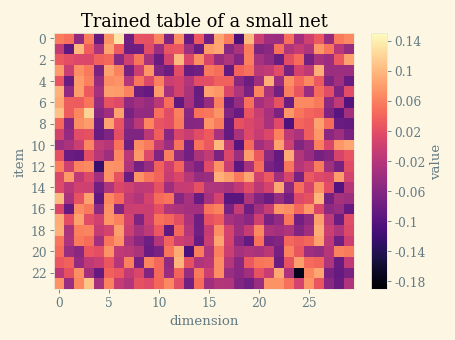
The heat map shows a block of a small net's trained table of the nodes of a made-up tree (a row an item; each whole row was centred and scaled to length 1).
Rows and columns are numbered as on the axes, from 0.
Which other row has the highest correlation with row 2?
20
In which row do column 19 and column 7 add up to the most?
21
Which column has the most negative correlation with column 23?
26
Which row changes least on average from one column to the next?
14
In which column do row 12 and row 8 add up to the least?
4
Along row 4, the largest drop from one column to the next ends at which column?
22
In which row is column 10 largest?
5
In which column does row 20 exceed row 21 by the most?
28
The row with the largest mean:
13
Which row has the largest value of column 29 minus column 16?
2
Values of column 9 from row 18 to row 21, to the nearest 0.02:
-0.02 -0.08 -0.08 0.06
